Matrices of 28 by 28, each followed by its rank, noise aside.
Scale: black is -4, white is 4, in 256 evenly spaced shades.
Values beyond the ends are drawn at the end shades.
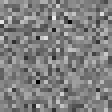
six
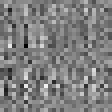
four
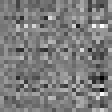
three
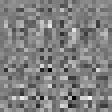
three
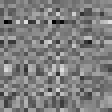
three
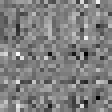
four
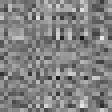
three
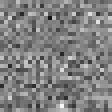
six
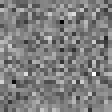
eight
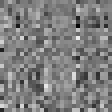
four
